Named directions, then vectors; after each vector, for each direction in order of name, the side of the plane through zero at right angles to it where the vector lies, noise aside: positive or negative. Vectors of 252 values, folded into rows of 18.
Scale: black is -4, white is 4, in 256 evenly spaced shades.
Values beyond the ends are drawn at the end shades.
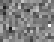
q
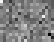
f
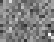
negative, negative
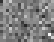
negative, negative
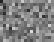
negative, positive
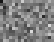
negative, positive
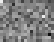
positive, negative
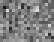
positive, positive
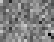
positive, positive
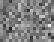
positive, positive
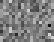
negative, negative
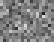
positive, negative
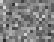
positive, negative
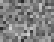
positive, negative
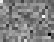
positive, negative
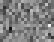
positive, positive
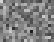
positive, negative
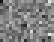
negative, positive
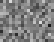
negative, negative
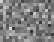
positive, negative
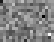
negative, positive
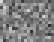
positive, negative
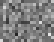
negative, negative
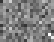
negative, negative
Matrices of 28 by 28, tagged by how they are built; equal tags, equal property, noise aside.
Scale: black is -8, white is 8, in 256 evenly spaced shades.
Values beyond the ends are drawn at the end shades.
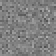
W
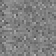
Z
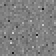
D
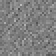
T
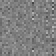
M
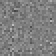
M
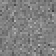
M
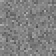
Z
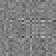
W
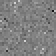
D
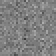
M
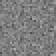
Z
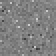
D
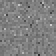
D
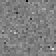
D
